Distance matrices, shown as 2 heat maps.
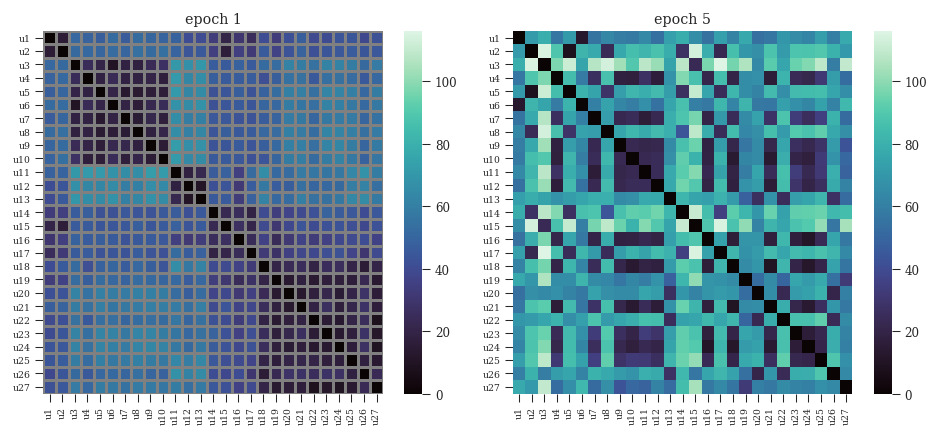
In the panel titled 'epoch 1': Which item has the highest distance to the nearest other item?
u16
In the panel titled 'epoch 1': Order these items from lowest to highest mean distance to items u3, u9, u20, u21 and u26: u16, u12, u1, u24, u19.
u19, u24, u16, u1, u12
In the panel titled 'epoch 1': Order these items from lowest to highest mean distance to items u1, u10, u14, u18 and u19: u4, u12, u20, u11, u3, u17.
u17, u20, u4, u3, u12, u11
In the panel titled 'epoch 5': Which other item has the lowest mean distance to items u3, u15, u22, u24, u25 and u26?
u20
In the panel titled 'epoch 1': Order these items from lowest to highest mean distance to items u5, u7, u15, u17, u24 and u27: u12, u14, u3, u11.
u14, u3, u12, u11
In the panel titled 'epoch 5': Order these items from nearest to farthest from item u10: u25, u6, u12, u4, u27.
u4, u12, u25, u27, u6
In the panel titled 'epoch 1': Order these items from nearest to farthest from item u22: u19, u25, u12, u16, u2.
u19, u25, u16, u2, u12
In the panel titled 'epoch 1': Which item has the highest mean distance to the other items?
u11
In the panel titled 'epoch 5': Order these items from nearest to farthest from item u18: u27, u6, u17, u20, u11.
u11, u27, u6, u20, u17
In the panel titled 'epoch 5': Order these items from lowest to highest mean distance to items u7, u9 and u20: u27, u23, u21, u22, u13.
u21, u23, u27, u13, u22
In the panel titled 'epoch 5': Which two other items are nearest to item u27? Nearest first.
u19, u9
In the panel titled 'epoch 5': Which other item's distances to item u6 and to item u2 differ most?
u5
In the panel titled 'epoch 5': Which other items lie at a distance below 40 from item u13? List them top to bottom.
u20, u22, u26
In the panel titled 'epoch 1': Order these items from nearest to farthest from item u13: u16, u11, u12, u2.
u12, u11, u16, u2
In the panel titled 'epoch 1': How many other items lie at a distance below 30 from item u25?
9
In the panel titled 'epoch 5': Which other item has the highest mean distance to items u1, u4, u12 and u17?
u3
